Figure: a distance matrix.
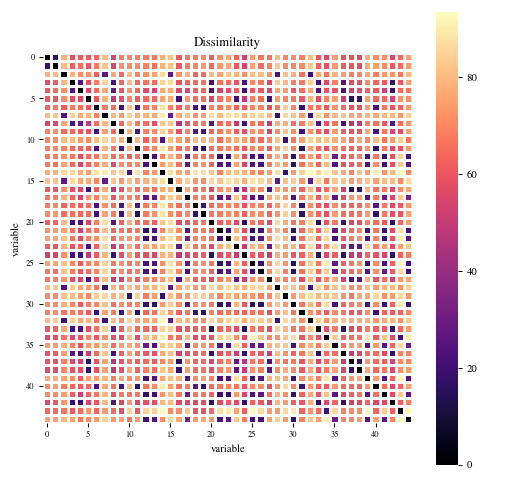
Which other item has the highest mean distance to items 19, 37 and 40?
14
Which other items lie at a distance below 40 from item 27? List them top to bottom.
5, 16, 23, 37, 38
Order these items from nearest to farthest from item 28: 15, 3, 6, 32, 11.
32, 15, 6, 11, 3
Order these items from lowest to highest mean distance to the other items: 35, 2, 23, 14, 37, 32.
37, 35, 23, 2, 32, 14
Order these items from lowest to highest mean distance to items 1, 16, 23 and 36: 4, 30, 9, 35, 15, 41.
4, 9, 41, 30, 35, 15
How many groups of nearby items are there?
8
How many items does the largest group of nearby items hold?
12
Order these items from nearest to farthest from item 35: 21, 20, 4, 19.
21, 4, 20, 19
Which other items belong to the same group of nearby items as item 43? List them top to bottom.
34
